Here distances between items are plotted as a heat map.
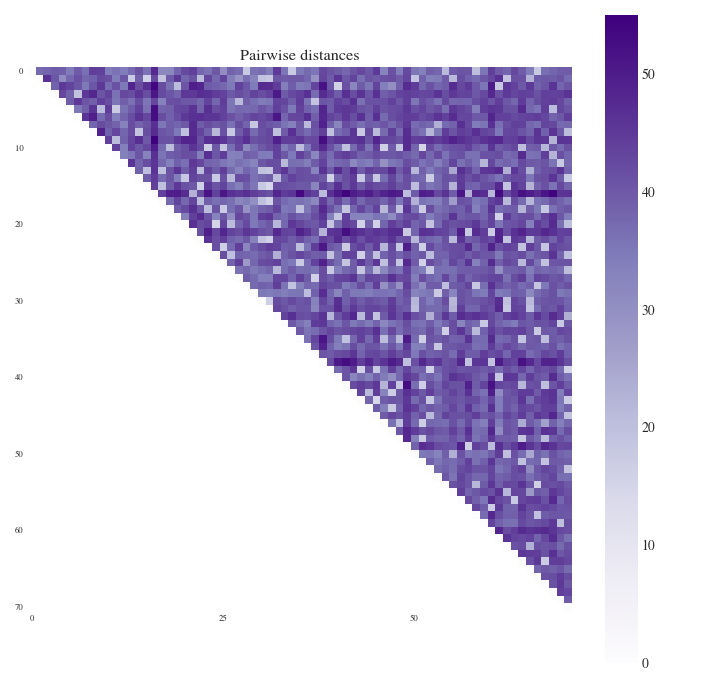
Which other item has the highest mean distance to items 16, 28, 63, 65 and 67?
9
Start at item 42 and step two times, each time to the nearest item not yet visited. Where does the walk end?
44
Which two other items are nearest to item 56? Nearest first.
63, 33
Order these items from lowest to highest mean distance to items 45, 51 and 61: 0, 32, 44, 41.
32, 41, 44, 0
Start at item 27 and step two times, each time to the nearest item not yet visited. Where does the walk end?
4
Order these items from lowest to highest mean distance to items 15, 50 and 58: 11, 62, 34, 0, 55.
62, 55, 0, 34, 11
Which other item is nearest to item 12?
69
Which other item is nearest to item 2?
40
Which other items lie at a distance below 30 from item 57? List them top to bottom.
16, 21, 38, 49, 60
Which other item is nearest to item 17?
31
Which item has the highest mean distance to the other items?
16
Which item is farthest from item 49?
41
